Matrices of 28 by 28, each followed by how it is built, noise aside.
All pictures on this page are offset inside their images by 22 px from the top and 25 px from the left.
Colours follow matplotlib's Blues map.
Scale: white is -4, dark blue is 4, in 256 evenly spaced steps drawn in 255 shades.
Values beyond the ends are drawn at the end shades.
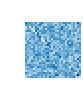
diagonal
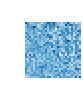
upper triangular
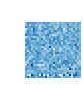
uneven rows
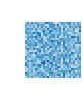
repeating rows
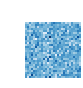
repeating rows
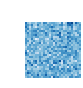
low rank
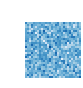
diagonal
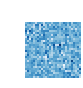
block diagonal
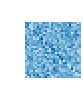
diagonal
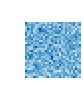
low rank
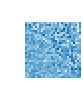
upper triangular
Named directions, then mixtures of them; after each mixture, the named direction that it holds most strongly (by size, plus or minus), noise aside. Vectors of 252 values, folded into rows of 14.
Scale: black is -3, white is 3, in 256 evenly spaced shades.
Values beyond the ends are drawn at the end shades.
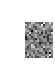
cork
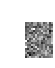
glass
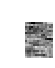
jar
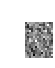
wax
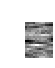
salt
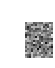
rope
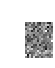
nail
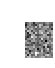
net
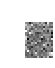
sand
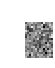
rope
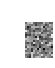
rope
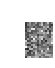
glass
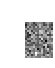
net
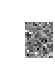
sand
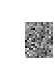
glass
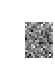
cork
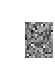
cork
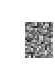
rope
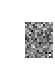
cork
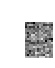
net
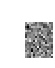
rope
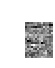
salt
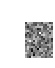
rope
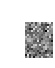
nail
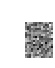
rope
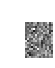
glass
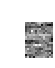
salt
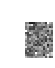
sand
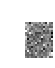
sand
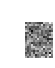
cork
